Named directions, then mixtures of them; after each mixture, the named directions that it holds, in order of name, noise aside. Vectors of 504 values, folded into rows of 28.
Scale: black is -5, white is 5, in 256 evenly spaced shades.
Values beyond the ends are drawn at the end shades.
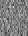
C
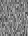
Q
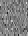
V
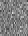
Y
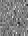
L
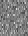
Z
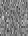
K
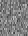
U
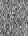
L, Y, Z.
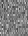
K, Z.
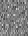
Z.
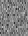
K, Z.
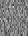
C.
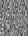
C, K, Z.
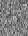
U.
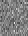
L, Y, Z.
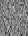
C, Q.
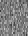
Q, U.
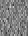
C.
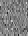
V.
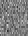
K, Z.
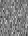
C, Q, U.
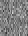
C, Y.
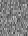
U.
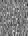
L, Q, U.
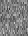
Q, U, Z.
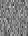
C.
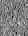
L.
